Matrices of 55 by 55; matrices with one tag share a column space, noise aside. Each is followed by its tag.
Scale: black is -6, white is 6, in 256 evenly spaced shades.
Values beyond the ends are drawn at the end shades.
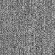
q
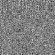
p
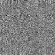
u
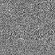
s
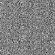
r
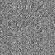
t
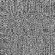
p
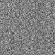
r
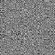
s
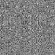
t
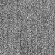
q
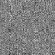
p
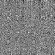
u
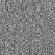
p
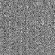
t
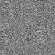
s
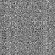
t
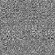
s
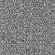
r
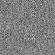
s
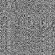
t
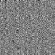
u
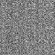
r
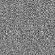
s
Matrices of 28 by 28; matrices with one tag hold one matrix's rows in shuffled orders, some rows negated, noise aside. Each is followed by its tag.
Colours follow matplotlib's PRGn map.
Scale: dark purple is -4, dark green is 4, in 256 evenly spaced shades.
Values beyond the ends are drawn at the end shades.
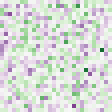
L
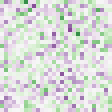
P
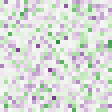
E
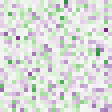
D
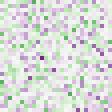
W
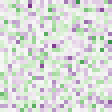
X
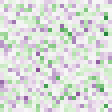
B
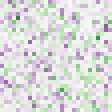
D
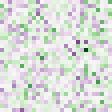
W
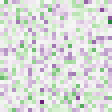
X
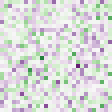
W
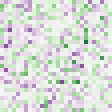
L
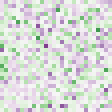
B
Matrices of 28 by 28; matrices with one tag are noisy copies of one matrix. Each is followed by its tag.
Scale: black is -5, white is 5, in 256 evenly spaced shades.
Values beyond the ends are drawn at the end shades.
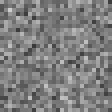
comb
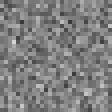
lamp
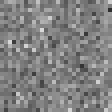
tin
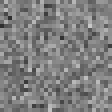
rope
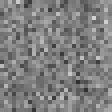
tin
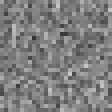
lamp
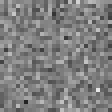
comb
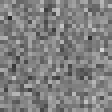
rope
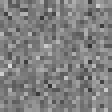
rope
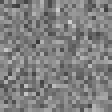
rope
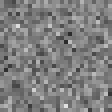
lamp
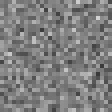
comb
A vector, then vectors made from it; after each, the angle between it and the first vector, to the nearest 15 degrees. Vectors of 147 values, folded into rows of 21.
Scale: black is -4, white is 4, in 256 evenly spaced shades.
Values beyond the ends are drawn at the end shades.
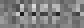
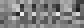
150 degrees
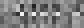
165 degrees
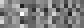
120 degrees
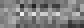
135 degrees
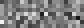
90 degrees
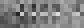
150 degrees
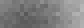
105 degrees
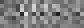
30 degrees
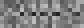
30 degrees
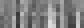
105 degrees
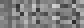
45 degrees
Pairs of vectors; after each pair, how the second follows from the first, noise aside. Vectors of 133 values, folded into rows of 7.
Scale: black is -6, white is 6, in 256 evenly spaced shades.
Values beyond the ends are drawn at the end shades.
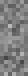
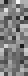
wrapped around, negated, scaled up.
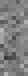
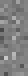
negated, partly zeroed.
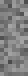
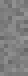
shrunk.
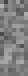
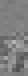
wrapped around, negated, partly zeroed.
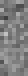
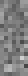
reversed, negated.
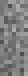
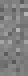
wrapped around, negated, partly zeroed.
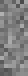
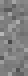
wrapped around, negated, partly zeroed.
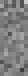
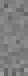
reversed, shrunk.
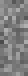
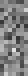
wrapped around, negated, scaled up.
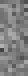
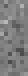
wrapped around, negated, partly zeroed.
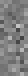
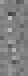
wrapped around, negated, partly zeroed.
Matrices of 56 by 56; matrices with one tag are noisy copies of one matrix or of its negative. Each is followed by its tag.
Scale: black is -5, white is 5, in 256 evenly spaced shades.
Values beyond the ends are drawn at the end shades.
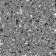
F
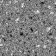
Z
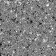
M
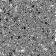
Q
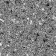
M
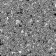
F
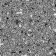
F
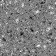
Z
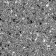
M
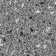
Z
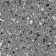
M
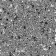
Q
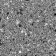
F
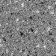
Z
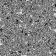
F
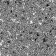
M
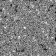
Q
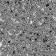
M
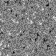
M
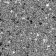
M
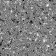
M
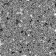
F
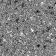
Z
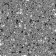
F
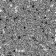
Q
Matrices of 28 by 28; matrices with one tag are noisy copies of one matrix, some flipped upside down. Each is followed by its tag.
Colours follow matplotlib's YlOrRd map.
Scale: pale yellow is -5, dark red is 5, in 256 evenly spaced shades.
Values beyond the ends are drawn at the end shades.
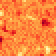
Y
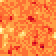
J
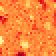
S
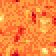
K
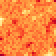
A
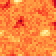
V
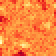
S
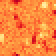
K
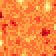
Y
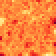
A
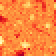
S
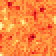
J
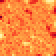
A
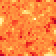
A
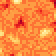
V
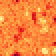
K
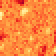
S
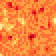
J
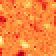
S
